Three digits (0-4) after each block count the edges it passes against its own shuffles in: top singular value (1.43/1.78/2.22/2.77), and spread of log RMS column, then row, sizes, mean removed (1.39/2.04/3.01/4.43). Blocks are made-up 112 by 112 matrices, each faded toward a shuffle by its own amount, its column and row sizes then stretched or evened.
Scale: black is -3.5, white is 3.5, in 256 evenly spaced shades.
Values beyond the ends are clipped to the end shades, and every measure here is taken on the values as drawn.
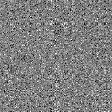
3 1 1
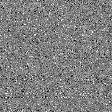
1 0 2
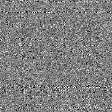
1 1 3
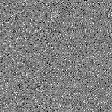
3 0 0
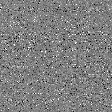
2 0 2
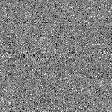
2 0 1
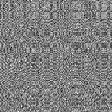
4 0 0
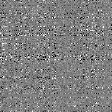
0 3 3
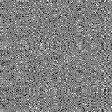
4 1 0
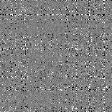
2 3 3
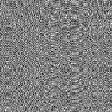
4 1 0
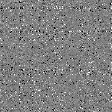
2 2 2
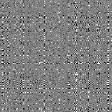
4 3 3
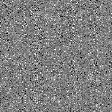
2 2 0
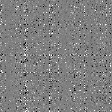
3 3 2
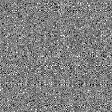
3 0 2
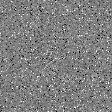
0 1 1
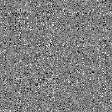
1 3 1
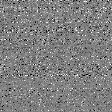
1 0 3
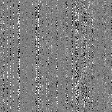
1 4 0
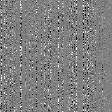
1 4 0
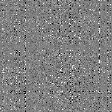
0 3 2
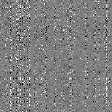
3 3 2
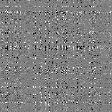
3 3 3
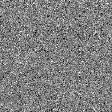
1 1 1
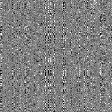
4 3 1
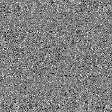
1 0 2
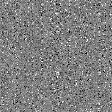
2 2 0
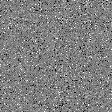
0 1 1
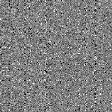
3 2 1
